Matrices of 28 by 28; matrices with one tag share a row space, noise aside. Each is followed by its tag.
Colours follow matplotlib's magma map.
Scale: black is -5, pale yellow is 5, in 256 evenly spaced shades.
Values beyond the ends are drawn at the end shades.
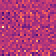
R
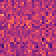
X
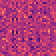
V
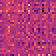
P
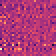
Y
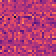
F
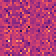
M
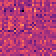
F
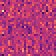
X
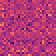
X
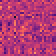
F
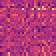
P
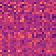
F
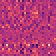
R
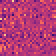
Y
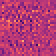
R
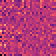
Y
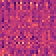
R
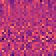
X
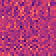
R
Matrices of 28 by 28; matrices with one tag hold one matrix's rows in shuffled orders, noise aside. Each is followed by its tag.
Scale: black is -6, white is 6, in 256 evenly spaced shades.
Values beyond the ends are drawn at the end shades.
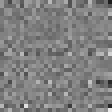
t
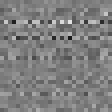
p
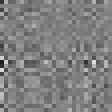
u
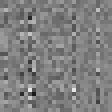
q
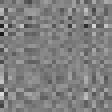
u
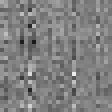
q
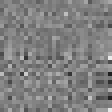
t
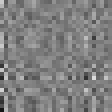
u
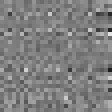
t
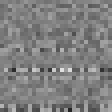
p
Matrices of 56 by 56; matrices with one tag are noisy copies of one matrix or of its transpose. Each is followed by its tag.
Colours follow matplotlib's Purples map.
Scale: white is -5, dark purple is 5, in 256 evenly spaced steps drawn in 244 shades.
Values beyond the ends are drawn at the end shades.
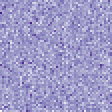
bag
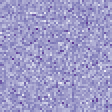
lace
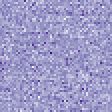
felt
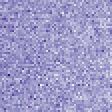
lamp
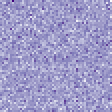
bag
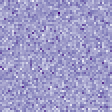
lace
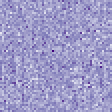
felt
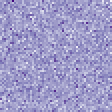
bag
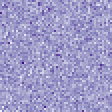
bag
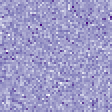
lace
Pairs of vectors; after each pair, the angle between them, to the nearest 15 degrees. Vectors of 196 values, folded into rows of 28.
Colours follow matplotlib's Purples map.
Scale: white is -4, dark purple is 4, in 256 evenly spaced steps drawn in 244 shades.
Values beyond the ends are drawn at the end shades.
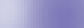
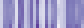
90 degrees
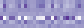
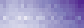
75 degrees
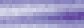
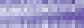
30 degrees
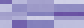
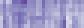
105 degrees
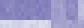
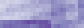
150 degrees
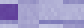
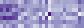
60 degrees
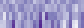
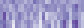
165 degrees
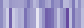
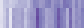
120 degrees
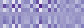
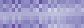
135 degrees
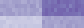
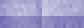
135 degrees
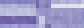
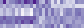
45 degrees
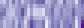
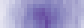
105 degrees
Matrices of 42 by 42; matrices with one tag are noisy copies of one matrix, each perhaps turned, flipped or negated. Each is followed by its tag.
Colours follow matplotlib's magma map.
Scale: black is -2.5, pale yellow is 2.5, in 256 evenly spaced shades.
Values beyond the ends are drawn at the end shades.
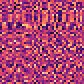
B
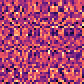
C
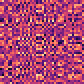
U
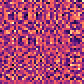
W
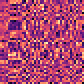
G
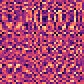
B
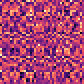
C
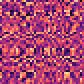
C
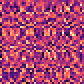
C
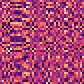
B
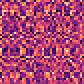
C
